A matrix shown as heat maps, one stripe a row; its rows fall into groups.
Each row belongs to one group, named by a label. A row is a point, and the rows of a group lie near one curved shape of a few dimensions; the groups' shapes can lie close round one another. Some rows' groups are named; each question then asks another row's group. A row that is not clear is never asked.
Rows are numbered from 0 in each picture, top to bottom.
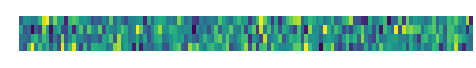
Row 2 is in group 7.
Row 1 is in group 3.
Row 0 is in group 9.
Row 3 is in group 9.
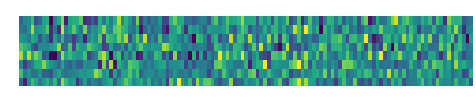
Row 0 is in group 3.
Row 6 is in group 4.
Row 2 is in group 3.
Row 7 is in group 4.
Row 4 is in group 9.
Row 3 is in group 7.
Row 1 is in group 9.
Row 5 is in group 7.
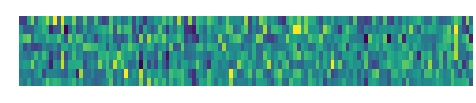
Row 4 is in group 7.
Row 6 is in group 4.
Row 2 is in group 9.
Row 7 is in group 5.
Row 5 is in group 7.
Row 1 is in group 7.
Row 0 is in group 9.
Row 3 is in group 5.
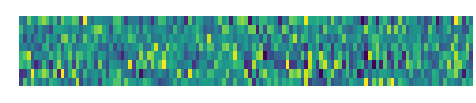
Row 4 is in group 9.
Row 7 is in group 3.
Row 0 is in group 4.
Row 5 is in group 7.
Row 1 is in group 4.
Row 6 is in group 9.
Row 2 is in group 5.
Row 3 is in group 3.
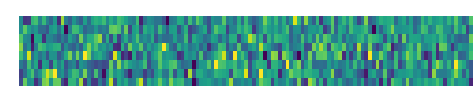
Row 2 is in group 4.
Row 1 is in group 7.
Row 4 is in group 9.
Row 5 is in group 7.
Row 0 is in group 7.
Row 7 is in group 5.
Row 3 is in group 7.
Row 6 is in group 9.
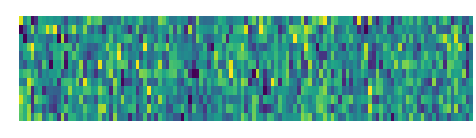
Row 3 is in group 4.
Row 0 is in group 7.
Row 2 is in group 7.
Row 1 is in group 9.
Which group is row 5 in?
3
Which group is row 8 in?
9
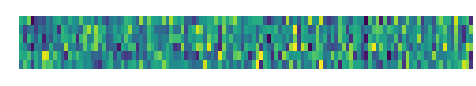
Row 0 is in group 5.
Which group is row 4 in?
9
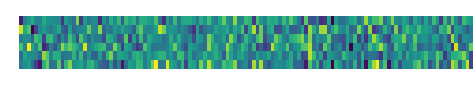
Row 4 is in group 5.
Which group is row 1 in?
7
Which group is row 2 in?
4
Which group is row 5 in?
3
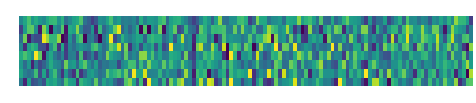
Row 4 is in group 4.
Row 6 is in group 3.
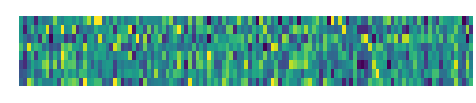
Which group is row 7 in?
9
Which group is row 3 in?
9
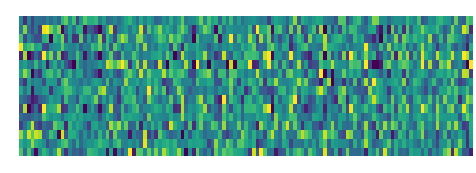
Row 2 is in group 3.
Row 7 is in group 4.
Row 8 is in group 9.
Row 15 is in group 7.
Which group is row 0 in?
5
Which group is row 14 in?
4
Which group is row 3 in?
4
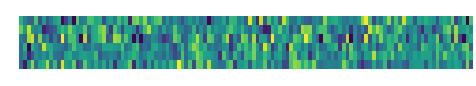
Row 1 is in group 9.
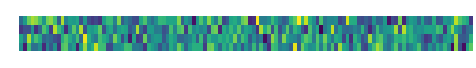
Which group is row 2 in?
9
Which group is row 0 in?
4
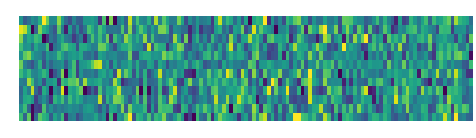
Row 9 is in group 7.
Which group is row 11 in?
7
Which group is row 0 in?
7
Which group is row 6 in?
7
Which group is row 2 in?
4
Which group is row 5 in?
4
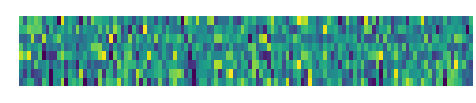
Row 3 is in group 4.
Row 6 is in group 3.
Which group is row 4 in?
9
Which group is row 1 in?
4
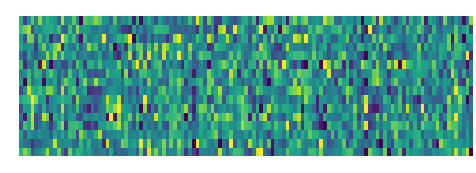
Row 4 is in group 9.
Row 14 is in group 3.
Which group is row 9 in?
4
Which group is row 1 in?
9
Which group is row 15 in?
9
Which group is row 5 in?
3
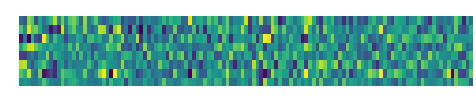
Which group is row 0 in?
9
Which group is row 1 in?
9
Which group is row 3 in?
4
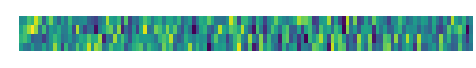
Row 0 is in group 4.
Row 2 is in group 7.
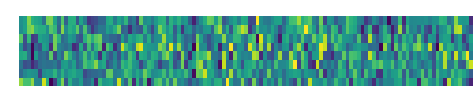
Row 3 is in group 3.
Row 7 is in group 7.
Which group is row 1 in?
4
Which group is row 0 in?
4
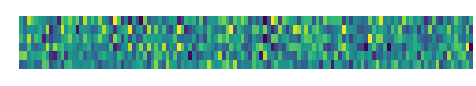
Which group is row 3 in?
9
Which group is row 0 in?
9
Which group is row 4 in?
7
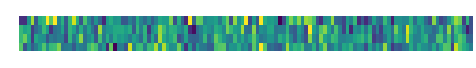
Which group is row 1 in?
7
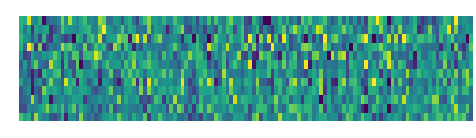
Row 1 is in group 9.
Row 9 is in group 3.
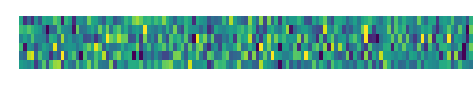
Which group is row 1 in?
4
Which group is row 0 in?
3
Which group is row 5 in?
7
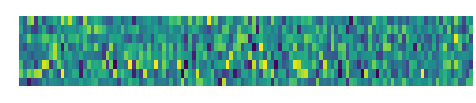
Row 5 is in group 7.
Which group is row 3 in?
7
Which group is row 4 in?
3
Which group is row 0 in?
9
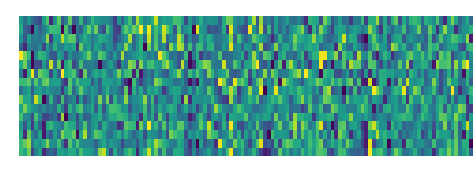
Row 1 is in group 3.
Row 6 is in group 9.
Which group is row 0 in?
3
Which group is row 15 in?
9
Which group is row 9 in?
4
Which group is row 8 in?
4
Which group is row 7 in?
9
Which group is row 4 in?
7
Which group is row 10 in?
7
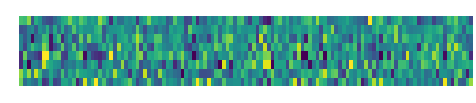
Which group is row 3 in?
7
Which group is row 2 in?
3
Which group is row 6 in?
4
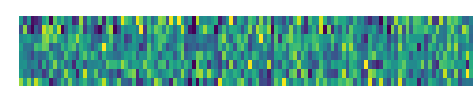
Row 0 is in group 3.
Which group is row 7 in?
9
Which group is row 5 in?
3
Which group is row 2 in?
9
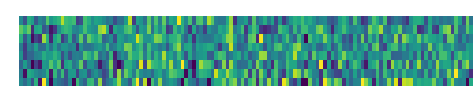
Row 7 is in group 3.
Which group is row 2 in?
3
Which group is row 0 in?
9
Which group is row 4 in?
7
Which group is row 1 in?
9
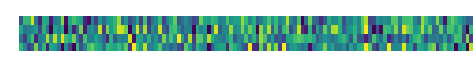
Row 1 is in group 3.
